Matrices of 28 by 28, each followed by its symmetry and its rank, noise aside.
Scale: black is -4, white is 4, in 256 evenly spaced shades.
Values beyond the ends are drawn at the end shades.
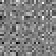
antisymmetric, rank four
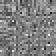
antisymmetric, rank six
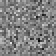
no symmetry, rank eight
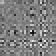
symmetric, rank four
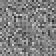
antisymmetric, rank eight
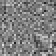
antisymmetric, rank six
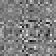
no symmetry, rank four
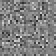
antisymmetric, rank six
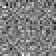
antisymmetric, rank six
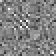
symmetric, rank six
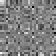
no symmetry, rank four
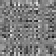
no symmetry, rank four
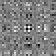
antisymmetric, rank four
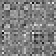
symmetric, rank four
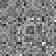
symmetric, rank six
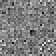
symmetric, rank six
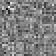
antisymmetric, rank eight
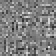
antisymmetric, rank eight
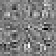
antisymmetric, rank four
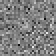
symmetric, rank eight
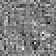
antisymmetric, rank six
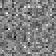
no symmetry, rank six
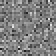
antisymmetric, rank six
